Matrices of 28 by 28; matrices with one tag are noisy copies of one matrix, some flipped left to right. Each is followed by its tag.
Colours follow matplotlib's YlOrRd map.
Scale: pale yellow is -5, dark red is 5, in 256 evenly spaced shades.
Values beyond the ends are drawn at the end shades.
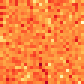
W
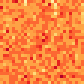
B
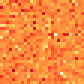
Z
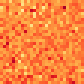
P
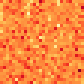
B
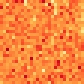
B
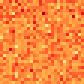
Z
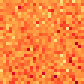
P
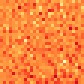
P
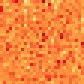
B
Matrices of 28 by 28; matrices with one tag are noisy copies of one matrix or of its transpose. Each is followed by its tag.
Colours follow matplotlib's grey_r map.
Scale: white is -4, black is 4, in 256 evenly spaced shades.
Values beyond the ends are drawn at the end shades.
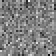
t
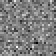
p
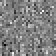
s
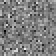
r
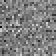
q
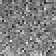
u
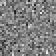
s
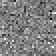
s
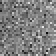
u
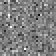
r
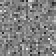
q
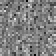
q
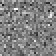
r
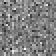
r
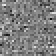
s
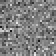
q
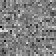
q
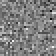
s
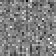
q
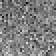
u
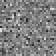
q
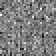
p
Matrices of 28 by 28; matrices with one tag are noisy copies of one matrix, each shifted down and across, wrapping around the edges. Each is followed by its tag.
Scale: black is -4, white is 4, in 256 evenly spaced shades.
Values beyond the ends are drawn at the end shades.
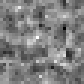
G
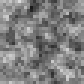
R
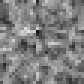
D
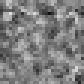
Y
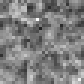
G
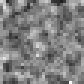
Y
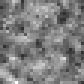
R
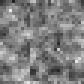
G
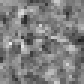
Y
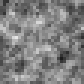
R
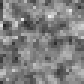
G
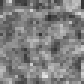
G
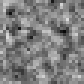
Y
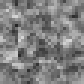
G
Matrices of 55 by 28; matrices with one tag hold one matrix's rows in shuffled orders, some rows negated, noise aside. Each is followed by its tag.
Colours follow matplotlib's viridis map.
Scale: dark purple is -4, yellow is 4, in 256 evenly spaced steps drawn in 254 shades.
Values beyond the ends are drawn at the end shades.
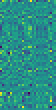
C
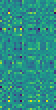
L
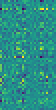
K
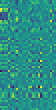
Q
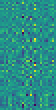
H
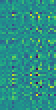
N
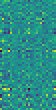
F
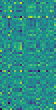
L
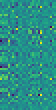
Q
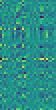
K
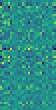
F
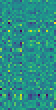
L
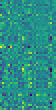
C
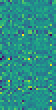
C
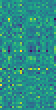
L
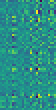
N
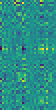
K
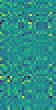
C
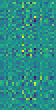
H
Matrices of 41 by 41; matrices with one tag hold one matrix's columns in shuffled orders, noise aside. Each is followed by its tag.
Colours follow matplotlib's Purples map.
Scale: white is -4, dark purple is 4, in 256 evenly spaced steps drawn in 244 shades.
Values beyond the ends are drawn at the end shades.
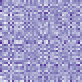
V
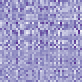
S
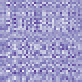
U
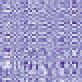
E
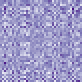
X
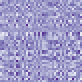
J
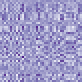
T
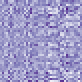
X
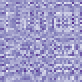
U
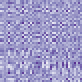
E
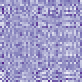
X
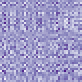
U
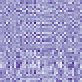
E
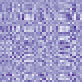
T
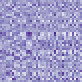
J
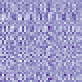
T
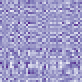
E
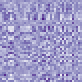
T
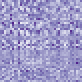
S
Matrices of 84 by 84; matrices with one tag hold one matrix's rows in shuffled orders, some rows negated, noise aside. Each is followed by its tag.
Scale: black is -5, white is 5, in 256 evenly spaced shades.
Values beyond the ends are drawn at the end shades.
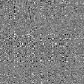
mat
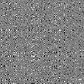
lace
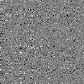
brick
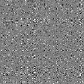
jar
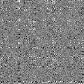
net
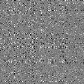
mat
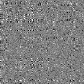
brick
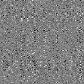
jar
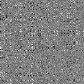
brick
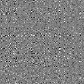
lace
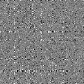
mat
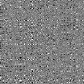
brick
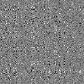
lace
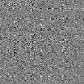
mat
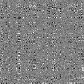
net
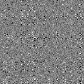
jar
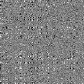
brick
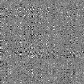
brick
